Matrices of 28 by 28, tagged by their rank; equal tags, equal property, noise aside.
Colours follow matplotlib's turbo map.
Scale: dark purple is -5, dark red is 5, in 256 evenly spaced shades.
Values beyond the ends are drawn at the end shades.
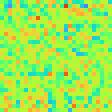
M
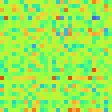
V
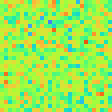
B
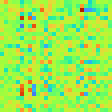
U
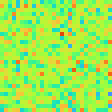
M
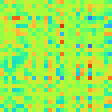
U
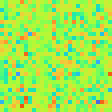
B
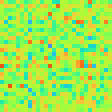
B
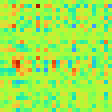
U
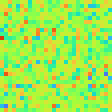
M
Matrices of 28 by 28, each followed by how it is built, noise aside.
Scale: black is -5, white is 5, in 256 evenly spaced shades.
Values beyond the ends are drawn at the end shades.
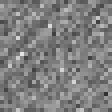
Hankel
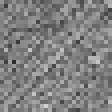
Hankel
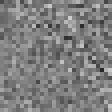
upper triangular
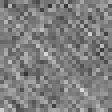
Toeplitz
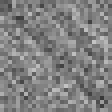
Toeplitz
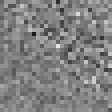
upper triangular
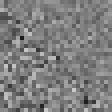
lower triangular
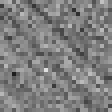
Toeplitz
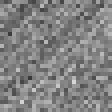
Hankel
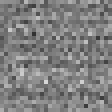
blocks
